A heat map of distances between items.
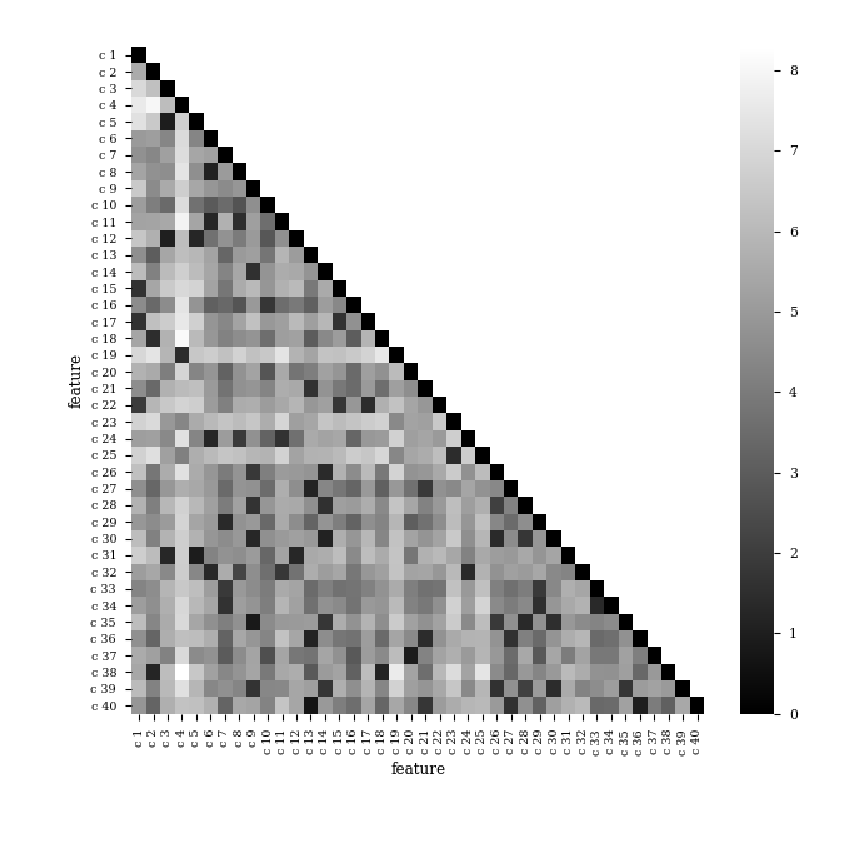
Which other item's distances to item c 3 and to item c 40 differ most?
c 5
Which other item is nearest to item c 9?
c 35
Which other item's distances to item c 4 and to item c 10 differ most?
c 16
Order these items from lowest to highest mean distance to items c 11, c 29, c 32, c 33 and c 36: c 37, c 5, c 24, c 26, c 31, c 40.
c 24, c 40, c 37, c 26, c 31, c 5
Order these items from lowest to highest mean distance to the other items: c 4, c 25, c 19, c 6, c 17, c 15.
c 6, c 15, c 17, c 25, c 19, c 4
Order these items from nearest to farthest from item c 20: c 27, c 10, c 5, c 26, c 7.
c 10, c 7, c 27, c 5, c 26
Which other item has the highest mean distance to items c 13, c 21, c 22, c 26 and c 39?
c 4
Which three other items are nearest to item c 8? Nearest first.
c 6, c 11, c 24
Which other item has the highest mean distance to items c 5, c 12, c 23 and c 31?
c 1
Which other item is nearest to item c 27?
c 13
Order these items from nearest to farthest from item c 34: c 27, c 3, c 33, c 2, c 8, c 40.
c 33, c 40, c 27, c 2, c 8, c 3
